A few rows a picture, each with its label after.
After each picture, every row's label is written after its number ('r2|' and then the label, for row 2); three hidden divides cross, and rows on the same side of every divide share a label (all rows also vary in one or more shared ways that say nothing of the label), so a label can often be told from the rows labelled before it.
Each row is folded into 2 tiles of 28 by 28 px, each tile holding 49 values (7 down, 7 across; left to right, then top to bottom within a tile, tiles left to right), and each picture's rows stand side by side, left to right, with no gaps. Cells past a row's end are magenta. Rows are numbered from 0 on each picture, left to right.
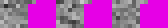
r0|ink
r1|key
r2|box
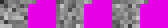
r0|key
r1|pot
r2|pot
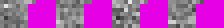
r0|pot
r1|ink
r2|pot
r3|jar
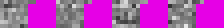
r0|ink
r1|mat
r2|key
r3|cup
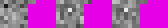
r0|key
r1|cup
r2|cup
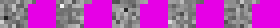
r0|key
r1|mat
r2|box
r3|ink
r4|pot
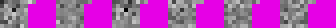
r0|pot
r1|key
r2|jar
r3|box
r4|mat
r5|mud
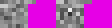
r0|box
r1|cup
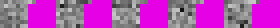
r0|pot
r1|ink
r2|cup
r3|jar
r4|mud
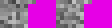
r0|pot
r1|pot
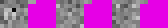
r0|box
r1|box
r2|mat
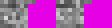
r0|mat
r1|cup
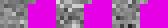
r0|jar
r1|mat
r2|box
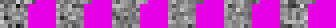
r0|key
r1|key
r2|box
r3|ink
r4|ink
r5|mat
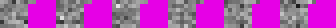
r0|pot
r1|mud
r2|mat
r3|ink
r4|mud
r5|mud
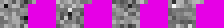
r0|key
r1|cup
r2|box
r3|pot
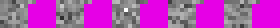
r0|pot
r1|jar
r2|cup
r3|key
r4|box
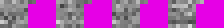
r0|jar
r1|ink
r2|jar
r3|mud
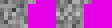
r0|box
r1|mud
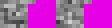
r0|mud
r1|pot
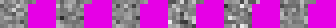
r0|cup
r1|key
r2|key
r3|ink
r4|cup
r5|cup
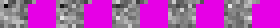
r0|ink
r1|ink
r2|cup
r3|cup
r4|mat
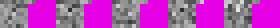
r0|box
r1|box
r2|mud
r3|box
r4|key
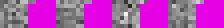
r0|cup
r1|pot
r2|pot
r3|pot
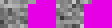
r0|pot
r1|box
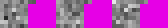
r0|ink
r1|jar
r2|mat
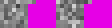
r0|mud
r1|jar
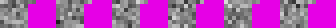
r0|mat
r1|pot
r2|box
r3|ink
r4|mat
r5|mud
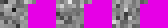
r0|box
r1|jar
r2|ink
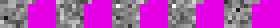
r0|key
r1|jar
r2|pot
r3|mat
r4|key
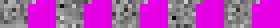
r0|box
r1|ink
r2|jar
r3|box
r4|jar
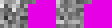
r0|key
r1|jar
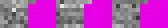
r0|cup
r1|pot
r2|key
